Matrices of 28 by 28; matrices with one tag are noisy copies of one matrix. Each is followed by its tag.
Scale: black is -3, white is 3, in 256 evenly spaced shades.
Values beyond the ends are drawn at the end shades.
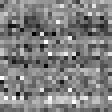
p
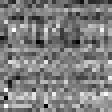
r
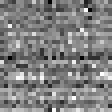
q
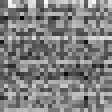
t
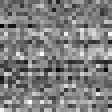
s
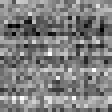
p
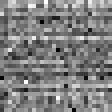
t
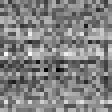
s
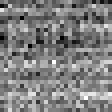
r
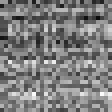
r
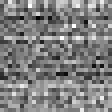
t
